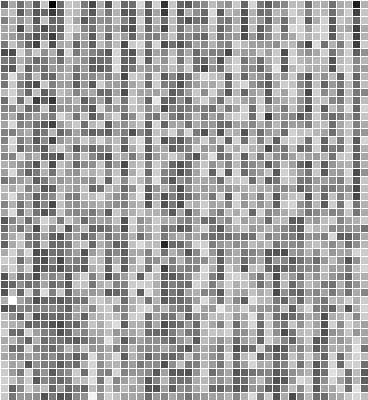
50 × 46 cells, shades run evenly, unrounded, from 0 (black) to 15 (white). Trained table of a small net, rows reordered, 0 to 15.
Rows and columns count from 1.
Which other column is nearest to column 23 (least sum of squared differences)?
16
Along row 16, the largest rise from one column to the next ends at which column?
20
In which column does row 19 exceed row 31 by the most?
21
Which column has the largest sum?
18
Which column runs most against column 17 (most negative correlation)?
22
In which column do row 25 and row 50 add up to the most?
12
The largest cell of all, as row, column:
38, 2
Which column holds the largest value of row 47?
42
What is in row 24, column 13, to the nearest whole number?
7
